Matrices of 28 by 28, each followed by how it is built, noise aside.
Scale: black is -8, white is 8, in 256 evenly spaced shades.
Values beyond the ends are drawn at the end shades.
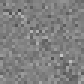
banded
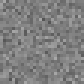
noise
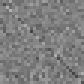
diagonal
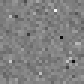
sparse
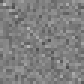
diagonal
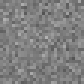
noise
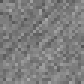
Hankel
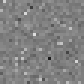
sparse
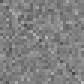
diagonal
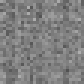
blocks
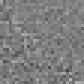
lower triangular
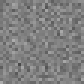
blocks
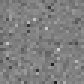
sparse
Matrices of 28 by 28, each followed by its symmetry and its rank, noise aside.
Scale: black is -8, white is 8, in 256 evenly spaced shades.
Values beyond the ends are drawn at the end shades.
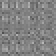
no symmetry, rank three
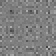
symmetric, rank three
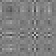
symmetric, rank one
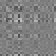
no symmetry, rank two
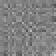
symmetric, rank three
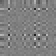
symmetric, rank one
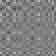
no symmetry, rank two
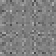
no symmetry, rank three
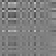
no symmetry, rank one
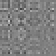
antisymmetric, rank two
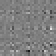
antisymmetric, rank two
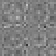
symmetric, rank three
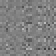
no symmetry, rank three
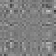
no symmetry, rank two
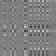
no symmetry, rank one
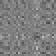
no symmetry, rank three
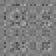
symmetric, rank two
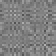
symmetric, rank two
